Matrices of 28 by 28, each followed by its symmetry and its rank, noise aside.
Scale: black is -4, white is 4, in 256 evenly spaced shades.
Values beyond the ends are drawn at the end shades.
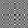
symmetric, rank one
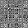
symmetric, rank three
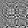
no symmetry, rank three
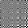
symmetric, rank one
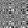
antisymmetric, rank two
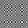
symmetric, rank one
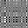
no symmetry, rank one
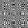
antisymmetric, rank two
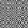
no symmetry, rank two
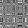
antisymmetric, rank two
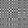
symmetric, rank one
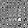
symmetric, rank three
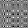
no symmetry, rank one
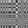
no symmetry, rank one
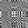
no symmetry, rank two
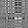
no symmetry, rank one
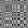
symmetric, rank one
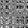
no symmetry, rank two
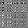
no symmetry, rank two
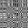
antisymmetric, rank two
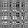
antisymmetric, rank two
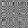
no symmetry, rank two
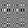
no symmetry, rank one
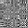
no symmetry, rank three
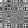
symmetric, rank two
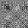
symmetric, rank three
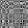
symmetric, rank two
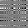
no symmetry, rank one
